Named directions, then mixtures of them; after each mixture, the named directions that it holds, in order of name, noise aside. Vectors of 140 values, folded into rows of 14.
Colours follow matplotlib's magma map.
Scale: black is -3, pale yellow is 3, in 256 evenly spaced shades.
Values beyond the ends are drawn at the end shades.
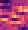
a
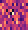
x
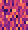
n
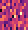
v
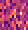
n, v.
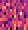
v.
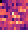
a, x.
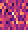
n, v, x.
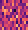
n.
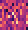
n, v, x.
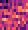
a, n.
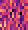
n, v, x.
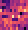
a, v.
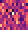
x.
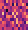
n, x.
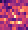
a, v, x.
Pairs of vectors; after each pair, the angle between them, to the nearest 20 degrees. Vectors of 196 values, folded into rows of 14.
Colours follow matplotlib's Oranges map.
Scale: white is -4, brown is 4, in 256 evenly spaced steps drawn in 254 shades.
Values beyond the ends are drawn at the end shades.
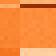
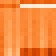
160 degrees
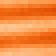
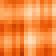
140 degrees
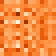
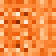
160 degrees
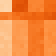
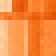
20 degrees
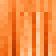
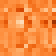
100 degrees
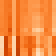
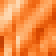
120 degrees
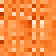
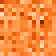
140 degrees
